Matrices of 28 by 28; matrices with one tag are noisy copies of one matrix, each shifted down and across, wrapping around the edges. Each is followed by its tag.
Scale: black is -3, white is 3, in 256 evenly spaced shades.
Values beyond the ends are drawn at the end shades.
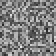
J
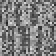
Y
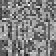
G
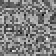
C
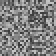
J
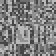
G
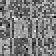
G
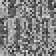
Y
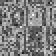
G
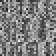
Y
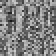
Y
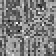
G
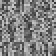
Y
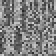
Y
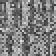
Y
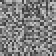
J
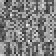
Y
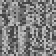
Y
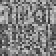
G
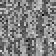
Y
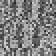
Y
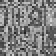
G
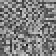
J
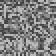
C
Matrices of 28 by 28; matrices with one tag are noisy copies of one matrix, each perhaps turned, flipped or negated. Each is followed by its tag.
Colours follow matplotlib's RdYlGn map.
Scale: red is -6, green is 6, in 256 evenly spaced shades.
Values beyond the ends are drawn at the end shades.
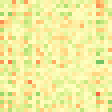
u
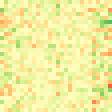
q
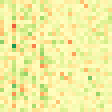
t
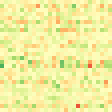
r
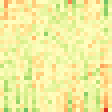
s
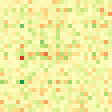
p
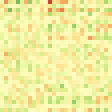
u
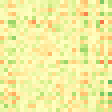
u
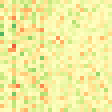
t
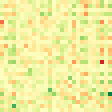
u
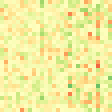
t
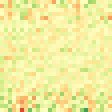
q
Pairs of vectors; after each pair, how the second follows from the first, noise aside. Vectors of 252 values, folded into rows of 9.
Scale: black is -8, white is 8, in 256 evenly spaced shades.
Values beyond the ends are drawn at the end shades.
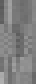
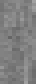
reversed, shrunk.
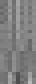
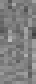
wrapped around.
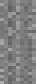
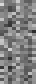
scaled up.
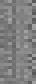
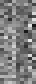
negated, scaled up.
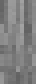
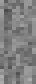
wrapped around.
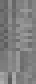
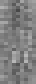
wrapped around.
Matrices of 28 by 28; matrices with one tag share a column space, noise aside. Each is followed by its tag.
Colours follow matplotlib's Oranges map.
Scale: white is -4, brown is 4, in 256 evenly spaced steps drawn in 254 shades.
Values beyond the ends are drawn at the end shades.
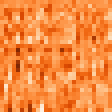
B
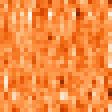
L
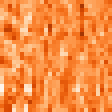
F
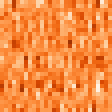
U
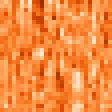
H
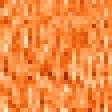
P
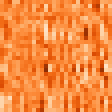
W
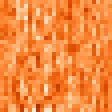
F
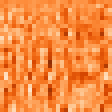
B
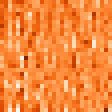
U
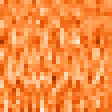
P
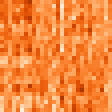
F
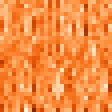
F
